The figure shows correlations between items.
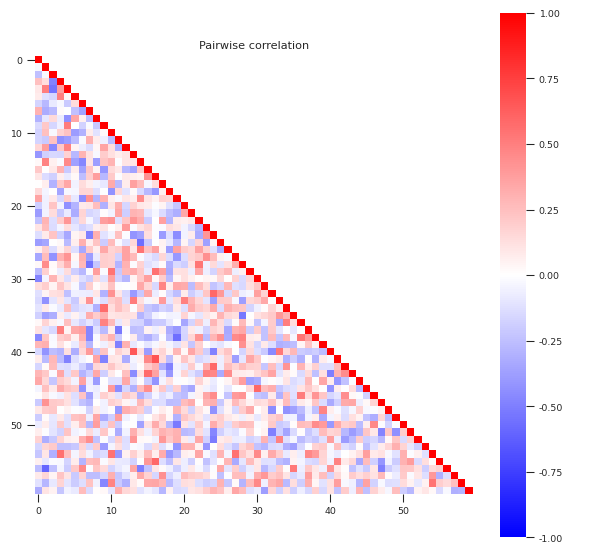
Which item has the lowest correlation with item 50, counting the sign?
19
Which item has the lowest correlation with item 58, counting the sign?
9
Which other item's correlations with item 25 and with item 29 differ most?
14
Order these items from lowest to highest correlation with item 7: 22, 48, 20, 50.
50, 48, 22, 20
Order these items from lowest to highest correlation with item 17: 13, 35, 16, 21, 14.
21, 35, 16, 14, 13
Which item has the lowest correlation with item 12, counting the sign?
2
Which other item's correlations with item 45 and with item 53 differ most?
30
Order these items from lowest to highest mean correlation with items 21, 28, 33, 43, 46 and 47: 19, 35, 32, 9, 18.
18, 19, 35, 9, 32
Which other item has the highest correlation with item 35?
56
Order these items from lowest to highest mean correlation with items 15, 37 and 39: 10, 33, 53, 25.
33, 25, 53, 10
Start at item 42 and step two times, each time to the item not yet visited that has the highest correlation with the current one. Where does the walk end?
32
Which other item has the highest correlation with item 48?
39
